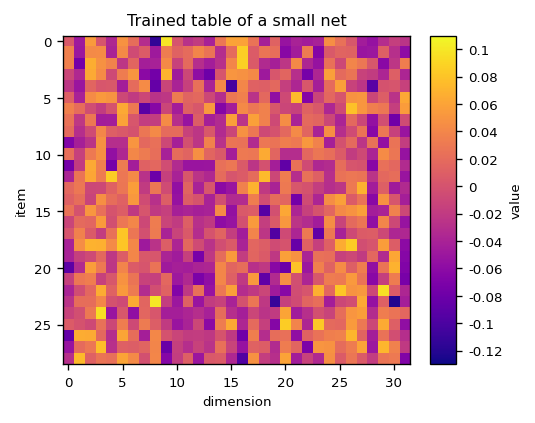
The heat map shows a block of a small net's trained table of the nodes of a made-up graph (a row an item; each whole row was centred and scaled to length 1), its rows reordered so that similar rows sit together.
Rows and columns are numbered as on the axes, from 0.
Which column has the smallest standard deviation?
11
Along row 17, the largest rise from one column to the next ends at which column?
24
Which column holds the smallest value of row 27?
9
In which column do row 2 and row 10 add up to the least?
1
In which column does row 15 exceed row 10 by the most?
20
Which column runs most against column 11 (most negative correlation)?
14
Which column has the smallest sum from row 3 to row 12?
28
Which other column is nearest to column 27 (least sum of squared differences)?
26
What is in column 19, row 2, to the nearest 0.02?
-0.04
